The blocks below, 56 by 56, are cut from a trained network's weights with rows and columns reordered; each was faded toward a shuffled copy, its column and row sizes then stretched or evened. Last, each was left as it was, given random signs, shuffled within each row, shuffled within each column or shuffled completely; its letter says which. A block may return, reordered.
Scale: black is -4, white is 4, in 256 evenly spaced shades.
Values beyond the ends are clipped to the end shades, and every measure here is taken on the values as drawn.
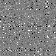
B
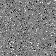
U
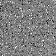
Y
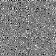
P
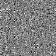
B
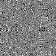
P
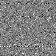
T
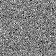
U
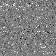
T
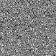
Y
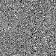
Y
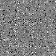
P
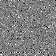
T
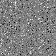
Y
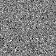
B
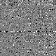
P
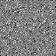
B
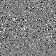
T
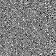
Y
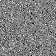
U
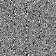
Y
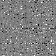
P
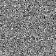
B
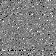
T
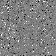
Y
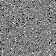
Y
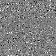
T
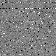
T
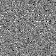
T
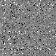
B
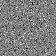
U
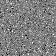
U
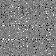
B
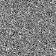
B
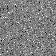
U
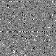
P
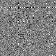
B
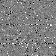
T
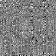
P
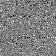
T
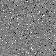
U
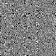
P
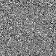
B
